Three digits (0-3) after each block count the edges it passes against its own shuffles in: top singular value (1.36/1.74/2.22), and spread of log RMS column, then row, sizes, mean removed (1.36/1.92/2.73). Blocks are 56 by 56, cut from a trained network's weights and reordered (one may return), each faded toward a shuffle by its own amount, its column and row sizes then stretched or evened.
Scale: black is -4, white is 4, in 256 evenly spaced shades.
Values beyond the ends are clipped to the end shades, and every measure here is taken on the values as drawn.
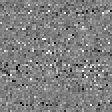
0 0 2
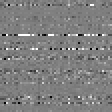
2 0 3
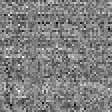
1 2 1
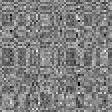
3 1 0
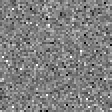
0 0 1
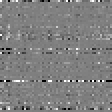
2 1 3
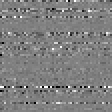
2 0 3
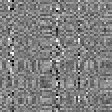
3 2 0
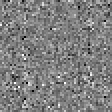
0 2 1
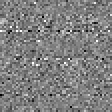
1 0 2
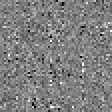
0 2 1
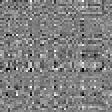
3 2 3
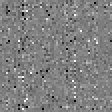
0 2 1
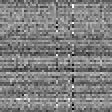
3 1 2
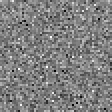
0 0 0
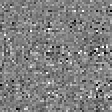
1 1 2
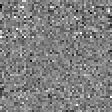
0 1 2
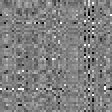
3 2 1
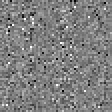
0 2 0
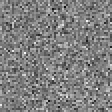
0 1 0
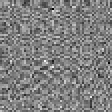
3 0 0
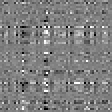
3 2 3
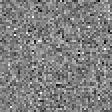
1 1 0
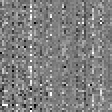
2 3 1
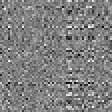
3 2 2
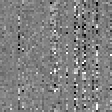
1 3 0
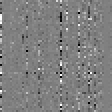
2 3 0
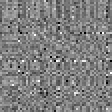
3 1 1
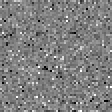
0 0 1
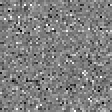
0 0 1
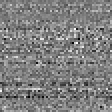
1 0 3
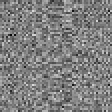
3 0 2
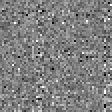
0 2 1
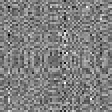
3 1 0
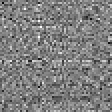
2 1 1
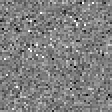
0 0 1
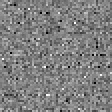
0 0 2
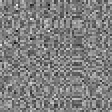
3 0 1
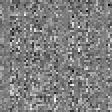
0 3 0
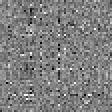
2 2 1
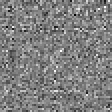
1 2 1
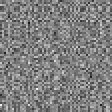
3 0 1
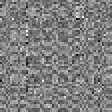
3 1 0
